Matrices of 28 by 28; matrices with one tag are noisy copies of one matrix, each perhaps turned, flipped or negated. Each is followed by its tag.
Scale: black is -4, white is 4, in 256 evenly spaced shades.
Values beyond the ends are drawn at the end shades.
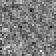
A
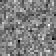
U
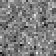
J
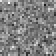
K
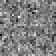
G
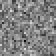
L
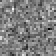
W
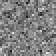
K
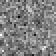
G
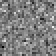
K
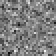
K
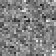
J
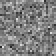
U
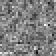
J
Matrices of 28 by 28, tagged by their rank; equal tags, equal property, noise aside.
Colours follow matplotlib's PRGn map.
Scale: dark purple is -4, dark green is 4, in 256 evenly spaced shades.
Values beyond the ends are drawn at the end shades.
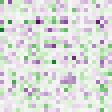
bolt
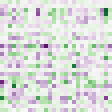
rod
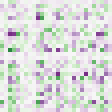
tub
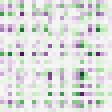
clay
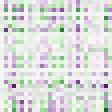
clay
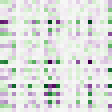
clay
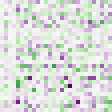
bolt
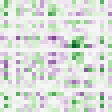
rod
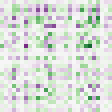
rod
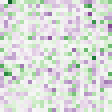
bolt
